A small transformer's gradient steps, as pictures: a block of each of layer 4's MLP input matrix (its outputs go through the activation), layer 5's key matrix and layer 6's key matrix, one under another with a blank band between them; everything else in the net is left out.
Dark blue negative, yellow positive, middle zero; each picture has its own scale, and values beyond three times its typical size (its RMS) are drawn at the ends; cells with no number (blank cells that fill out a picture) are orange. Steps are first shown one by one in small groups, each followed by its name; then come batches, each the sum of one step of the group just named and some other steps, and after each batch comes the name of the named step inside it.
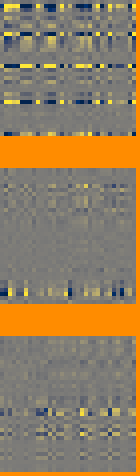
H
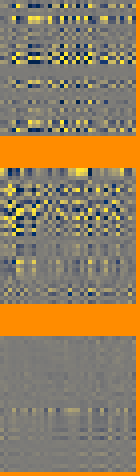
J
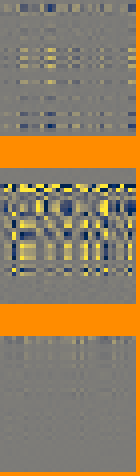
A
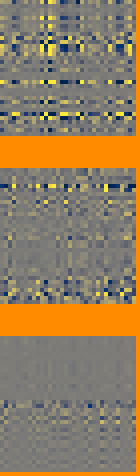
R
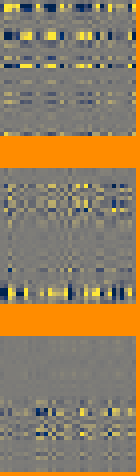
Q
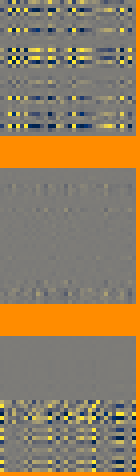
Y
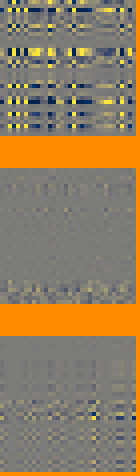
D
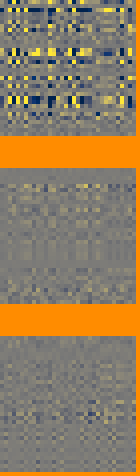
D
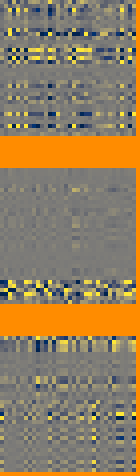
Y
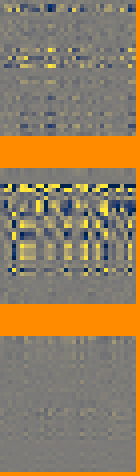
A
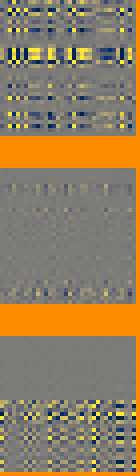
Y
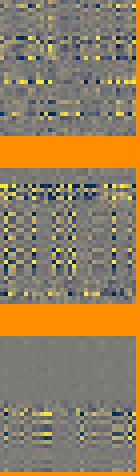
R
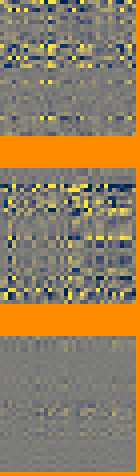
R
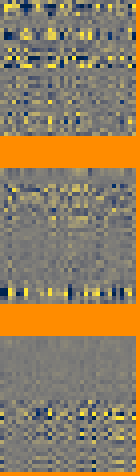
Q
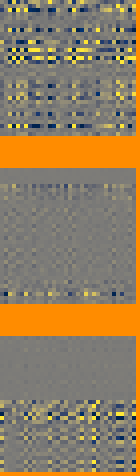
Y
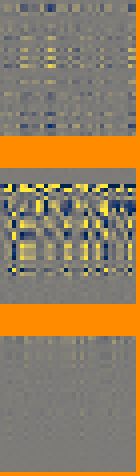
A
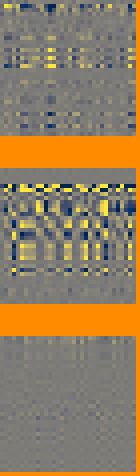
A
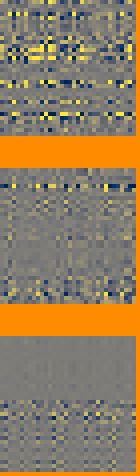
R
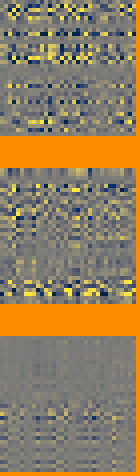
J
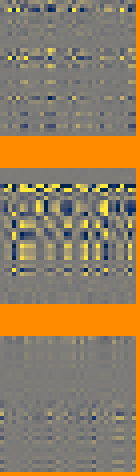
A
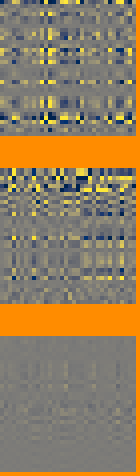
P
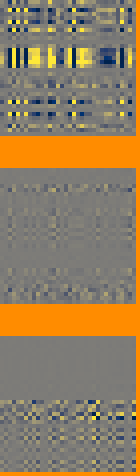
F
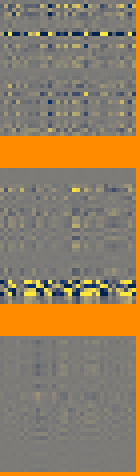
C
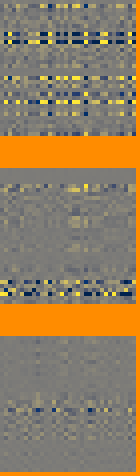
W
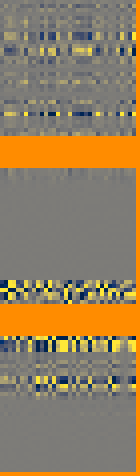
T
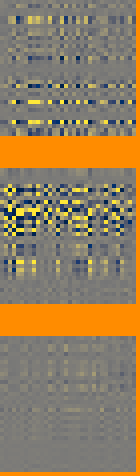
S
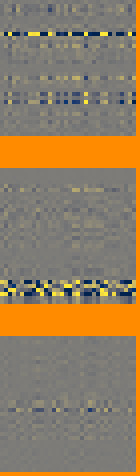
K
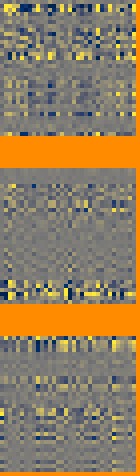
T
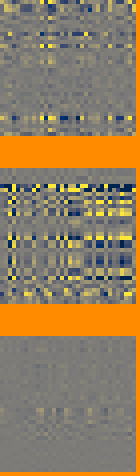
C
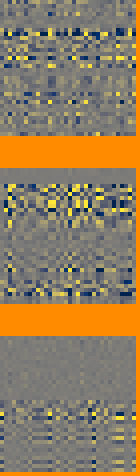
K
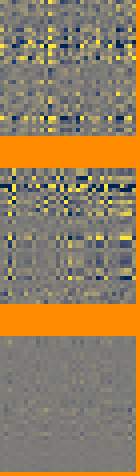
P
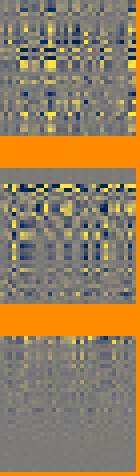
W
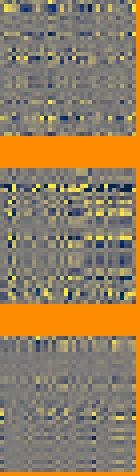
T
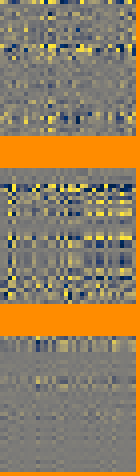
T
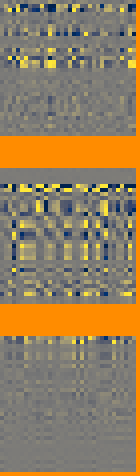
C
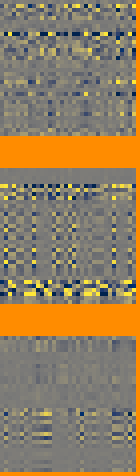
C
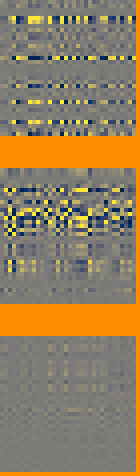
S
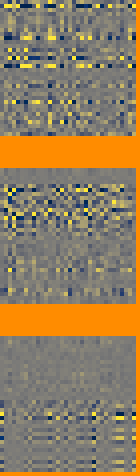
S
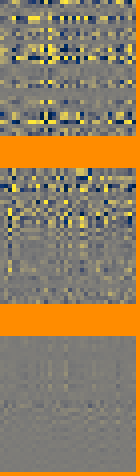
P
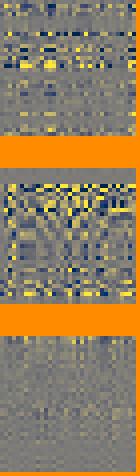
C
